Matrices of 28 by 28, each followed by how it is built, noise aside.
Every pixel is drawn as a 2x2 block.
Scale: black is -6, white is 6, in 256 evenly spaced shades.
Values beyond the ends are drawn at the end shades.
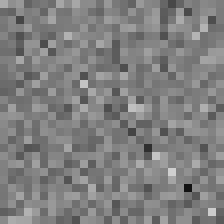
diagonal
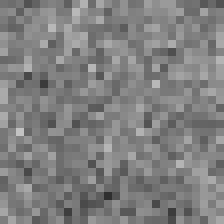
smooth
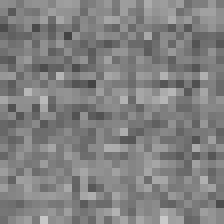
blocks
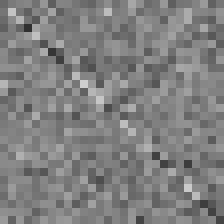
diagonal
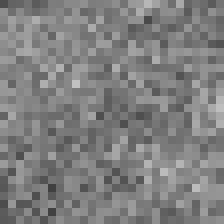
smooth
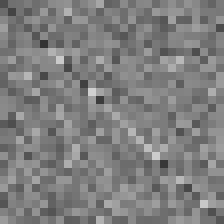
diagonal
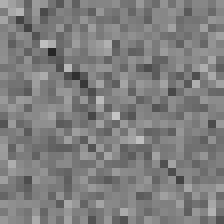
diagonal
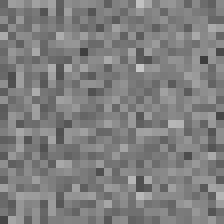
repeating rows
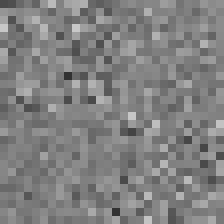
block diagonal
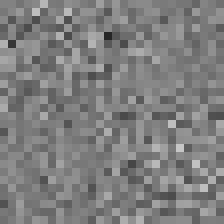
block diagonal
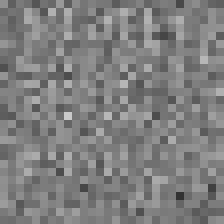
blocks
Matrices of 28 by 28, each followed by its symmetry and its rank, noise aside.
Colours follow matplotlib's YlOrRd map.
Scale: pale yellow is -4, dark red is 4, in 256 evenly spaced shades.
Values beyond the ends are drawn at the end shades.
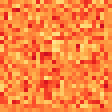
antisymmetric, rank six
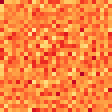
symmetric, rank six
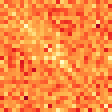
symmetric, rank seven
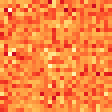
no symmetry, rank seven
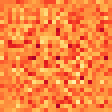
no symmetry, rank five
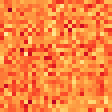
no symmetry, rank seven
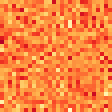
no symmetry, rank six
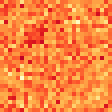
symmetric, rank seven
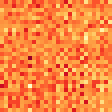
no symmetry, rank six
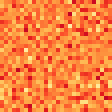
no symmetry, rank six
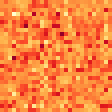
no symmetry, rank six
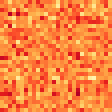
antisymmetric, rank six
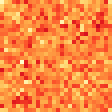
symmetric, rank seven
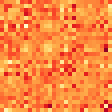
symmetric, rank six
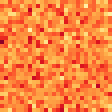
no symmetry, rank six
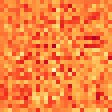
no symmetry, rank seven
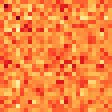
symmetric, rank six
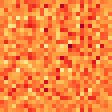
no symmetry, rank five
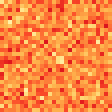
symmetric, rank seven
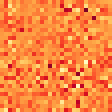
no symmetry, rank five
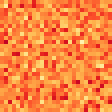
no symmetry, rank six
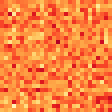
no symmetry, rank six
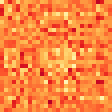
no symmetry, rank five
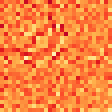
symmetric, rank five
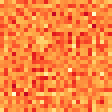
symmetric, rank six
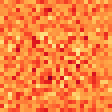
antisymmetric, rank six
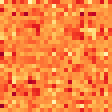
no symmetry, rank five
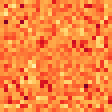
symmetric, rank seven
